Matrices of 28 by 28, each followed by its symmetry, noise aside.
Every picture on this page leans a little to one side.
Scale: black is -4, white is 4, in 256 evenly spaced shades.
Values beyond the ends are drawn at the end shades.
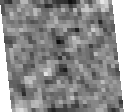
same after a half turn.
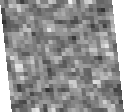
same after a half turn.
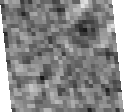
symmetric across the other diagonal.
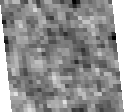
symmetric across the other diagonal.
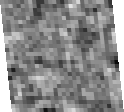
antisymmetric.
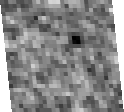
symmetric across the other diagonal.
